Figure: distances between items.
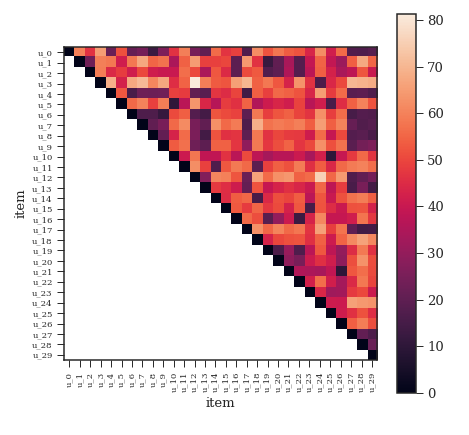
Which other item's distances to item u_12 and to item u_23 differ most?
u_15
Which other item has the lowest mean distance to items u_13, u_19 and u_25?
u_10
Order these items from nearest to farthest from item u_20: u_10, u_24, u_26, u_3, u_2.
u_2, u_26, u_10, u_24, u_3
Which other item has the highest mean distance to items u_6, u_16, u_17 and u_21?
u_3
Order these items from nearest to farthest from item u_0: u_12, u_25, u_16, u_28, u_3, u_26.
u_28, u_12, u_25, u_16, u_26, u_3
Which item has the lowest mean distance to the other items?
u_13
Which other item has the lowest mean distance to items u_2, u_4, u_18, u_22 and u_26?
u_19
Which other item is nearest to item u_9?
u_6
